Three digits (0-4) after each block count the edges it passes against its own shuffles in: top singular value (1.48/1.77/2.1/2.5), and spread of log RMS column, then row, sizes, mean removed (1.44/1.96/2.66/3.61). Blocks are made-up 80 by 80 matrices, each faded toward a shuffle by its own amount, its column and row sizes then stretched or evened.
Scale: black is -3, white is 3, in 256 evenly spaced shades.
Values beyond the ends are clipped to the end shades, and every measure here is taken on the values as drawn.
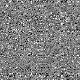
2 0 2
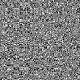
3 0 1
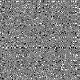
3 1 2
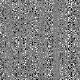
1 4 1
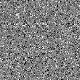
1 1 1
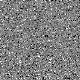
0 0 2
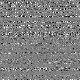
0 0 4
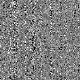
1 3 0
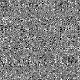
2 1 2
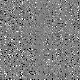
1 3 2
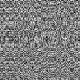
4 0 2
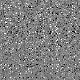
1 1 2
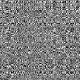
4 2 3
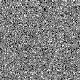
2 0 1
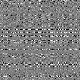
4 0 4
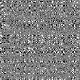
3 2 3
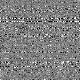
1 0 4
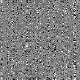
2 3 1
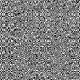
4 1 1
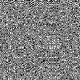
3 0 1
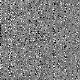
0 3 1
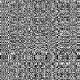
4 3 2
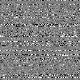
1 0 4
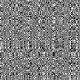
4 3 2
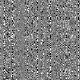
3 4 0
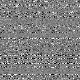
2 0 4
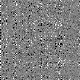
2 3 1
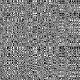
4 3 2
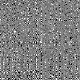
3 3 2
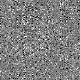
2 2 1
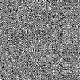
3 0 0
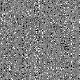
1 3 0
